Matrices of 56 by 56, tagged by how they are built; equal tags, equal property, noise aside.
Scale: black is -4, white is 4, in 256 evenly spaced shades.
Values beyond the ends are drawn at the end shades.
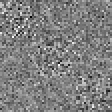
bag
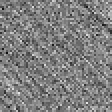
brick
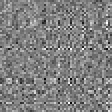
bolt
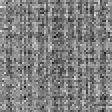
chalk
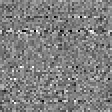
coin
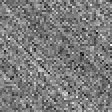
brick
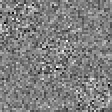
bag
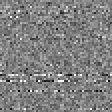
coin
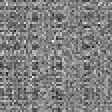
chalk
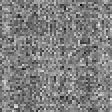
chalk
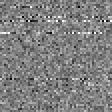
coin
